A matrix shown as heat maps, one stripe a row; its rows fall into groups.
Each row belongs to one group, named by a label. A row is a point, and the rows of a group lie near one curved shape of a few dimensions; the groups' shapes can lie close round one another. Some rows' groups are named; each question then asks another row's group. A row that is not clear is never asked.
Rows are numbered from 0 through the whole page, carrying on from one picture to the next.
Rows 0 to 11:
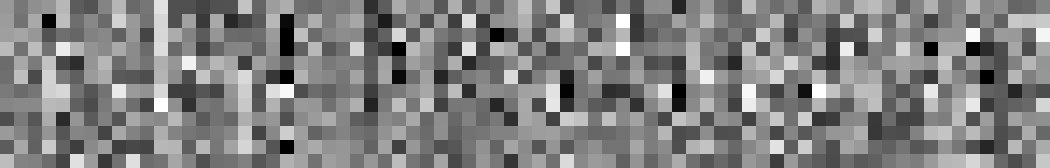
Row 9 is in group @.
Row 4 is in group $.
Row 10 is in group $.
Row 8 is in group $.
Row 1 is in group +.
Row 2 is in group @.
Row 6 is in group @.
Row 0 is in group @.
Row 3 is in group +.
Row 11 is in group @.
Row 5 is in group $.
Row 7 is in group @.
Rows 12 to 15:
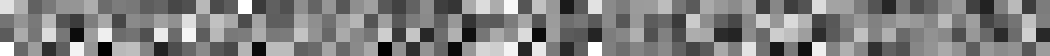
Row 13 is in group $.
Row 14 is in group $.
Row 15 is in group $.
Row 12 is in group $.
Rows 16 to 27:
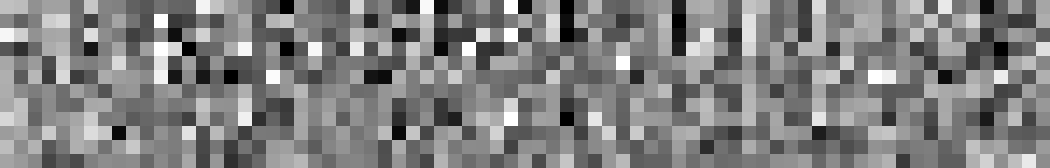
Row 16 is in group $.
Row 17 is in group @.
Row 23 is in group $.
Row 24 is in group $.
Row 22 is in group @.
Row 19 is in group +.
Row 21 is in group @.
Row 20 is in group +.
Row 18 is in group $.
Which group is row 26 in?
@
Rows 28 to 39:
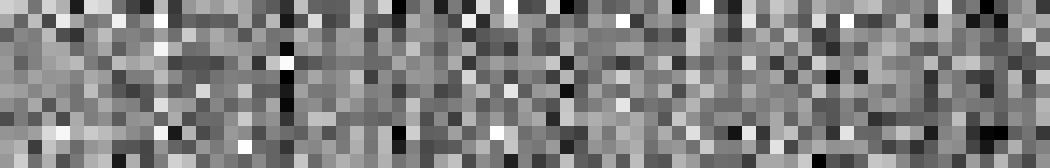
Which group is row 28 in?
$
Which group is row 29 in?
+
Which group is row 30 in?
$
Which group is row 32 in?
@
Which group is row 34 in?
$
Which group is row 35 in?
+
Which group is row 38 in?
$
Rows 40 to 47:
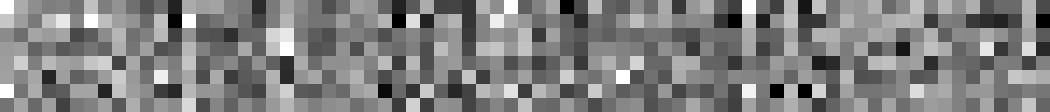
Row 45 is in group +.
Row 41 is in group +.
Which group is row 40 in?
$
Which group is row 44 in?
+
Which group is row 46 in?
$
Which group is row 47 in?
$
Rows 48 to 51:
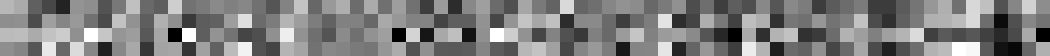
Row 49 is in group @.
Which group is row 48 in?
@
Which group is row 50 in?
+
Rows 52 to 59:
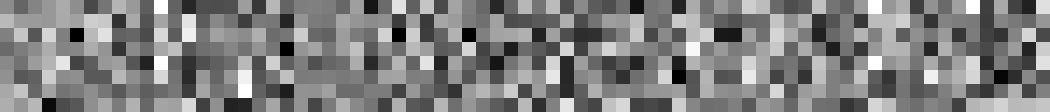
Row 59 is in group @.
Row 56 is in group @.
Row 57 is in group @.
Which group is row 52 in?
@
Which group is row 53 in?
+
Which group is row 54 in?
$
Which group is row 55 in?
+
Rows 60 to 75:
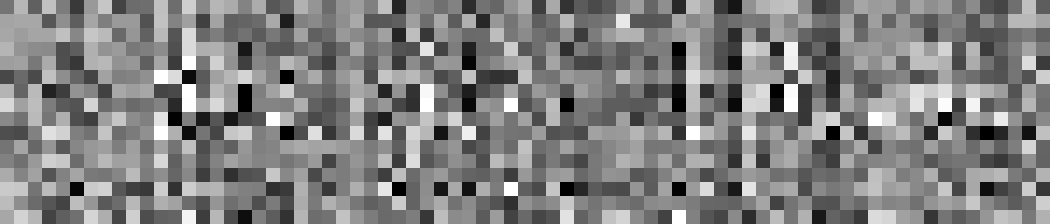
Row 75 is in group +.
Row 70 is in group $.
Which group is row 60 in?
$
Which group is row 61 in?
+
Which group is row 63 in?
$
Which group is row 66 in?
$
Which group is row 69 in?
+
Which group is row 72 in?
@
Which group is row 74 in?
@
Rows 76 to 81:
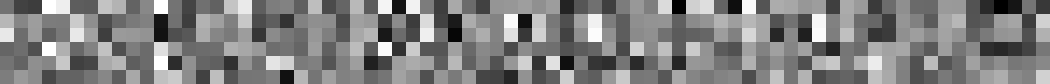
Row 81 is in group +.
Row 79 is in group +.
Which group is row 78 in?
$
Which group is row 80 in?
@
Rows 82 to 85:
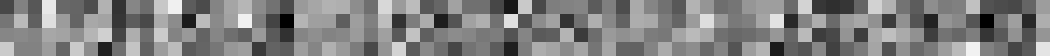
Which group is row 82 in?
+
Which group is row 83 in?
$
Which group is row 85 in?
@
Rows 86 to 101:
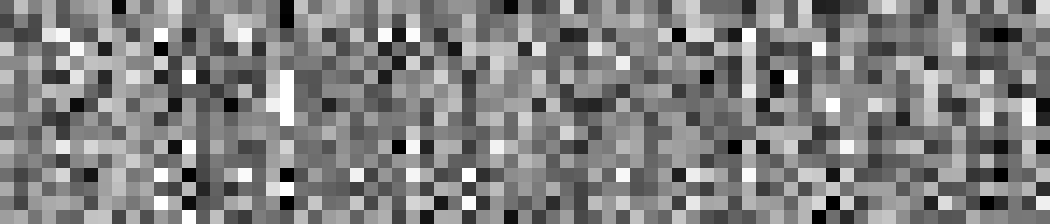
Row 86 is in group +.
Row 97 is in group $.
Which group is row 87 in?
$
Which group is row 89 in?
$
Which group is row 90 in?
+
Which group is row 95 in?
$
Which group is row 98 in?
+
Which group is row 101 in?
+
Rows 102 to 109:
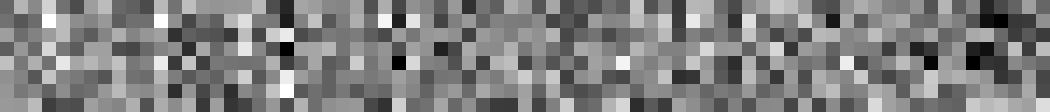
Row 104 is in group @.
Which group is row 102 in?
$
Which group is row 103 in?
+
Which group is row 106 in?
+
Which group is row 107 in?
@
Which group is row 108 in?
@
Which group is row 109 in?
@
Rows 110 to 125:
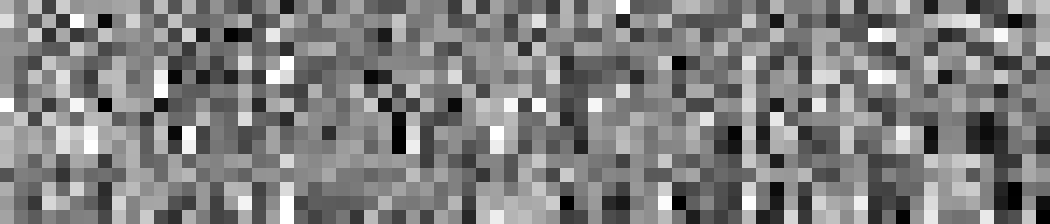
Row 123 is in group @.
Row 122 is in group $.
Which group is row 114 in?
@
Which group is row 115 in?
@
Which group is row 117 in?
$
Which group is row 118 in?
$
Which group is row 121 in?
@
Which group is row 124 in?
@
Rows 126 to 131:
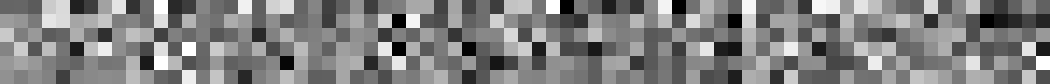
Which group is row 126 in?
@
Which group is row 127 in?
+
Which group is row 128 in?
$
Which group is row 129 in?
$
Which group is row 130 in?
@
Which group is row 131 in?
$
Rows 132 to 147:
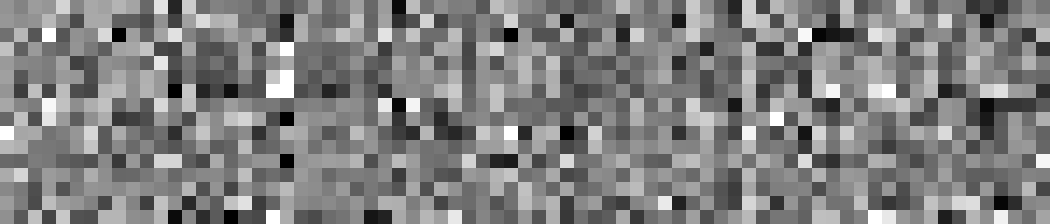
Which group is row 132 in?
+
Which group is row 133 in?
$
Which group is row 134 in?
+
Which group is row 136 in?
@
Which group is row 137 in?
@
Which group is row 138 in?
@
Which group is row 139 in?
+
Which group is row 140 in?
$
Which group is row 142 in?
$
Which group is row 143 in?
+
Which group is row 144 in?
$
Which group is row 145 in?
$
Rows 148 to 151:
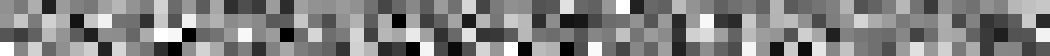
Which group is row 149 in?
$
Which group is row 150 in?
+
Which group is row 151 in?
$
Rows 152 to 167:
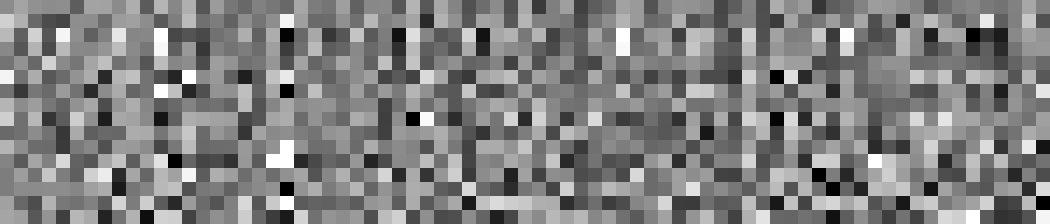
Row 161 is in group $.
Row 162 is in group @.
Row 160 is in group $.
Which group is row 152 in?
+
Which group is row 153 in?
@
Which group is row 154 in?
+
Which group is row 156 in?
+
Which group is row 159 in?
$
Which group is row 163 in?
@
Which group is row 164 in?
+
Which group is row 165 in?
+
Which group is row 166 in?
@
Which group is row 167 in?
@
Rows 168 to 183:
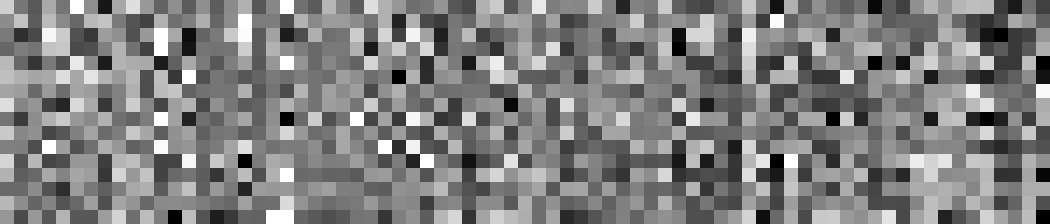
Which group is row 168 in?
@
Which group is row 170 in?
+
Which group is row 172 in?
@
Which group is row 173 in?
+
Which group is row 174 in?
@
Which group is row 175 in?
@
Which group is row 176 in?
+
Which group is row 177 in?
@
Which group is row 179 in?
$
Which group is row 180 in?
@
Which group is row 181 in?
$
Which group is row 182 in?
@
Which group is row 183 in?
@
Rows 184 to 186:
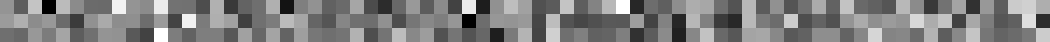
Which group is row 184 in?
+
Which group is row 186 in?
@
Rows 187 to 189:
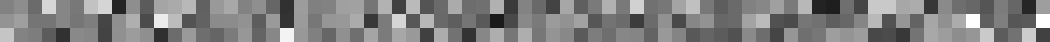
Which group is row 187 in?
+
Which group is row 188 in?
@
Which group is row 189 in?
@
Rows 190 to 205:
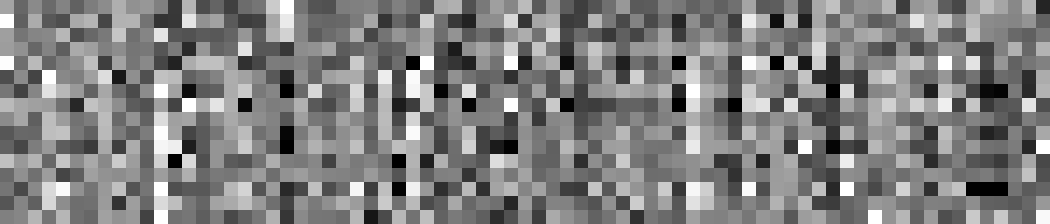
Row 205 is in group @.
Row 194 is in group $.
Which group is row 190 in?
@
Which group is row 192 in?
@
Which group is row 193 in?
$
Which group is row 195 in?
+
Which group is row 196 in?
+
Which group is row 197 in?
$
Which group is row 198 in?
+
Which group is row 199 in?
+
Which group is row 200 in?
+
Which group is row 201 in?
+
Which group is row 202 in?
$
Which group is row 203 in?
+
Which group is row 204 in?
+
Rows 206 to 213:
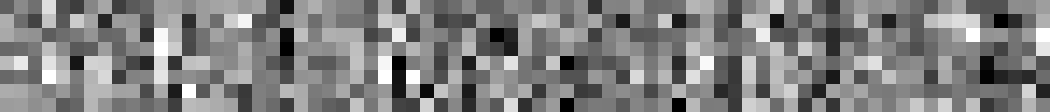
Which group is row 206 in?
$
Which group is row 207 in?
@
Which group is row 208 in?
@
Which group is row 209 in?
+
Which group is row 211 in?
+
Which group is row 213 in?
$
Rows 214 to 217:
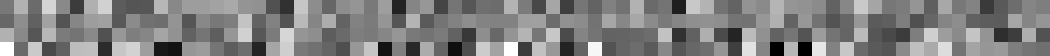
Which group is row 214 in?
$
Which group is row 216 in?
@
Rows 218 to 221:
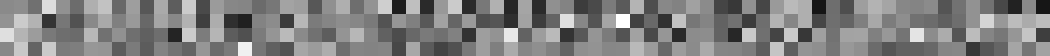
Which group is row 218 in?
+
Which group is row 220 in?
$
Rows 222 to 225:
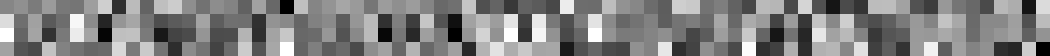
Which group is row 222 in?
+
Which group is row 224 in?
$
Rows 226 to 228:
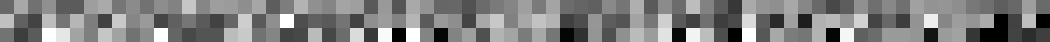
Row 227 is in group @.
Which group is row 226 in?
$
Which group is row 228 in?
+
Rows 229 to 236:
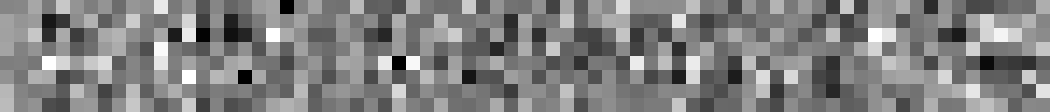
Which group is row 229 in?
+
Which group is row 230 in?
@
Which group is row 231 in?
@
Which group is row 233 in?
+
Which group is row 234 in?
$
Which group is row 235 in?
@
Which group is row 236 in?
@
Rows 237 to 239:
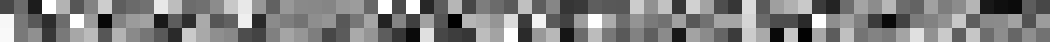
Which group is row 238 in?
$
